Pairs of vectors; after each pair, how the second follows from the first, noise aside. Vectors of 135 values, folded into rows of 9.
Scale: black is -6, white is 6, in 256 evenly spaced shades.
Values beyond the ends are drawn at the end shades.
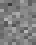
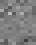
reversed, partly zeroed.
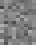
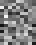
negated, scaled up.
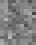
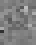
reversed, partly zeroed.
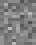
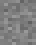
shrunk.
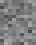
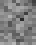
shuffled.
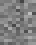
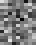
reversed, scaled up.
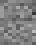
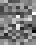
negated, scaled up.
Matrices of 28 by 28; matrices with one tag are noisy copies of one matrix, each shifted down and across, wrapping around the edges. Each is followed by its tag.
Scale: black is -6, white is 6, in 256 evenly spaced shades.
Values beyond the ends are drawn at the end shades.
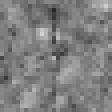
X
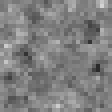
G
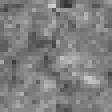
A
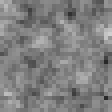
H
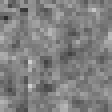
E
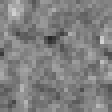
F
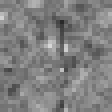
X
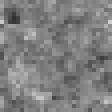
A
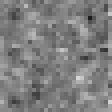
E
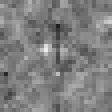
X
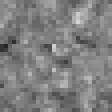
F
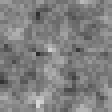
H
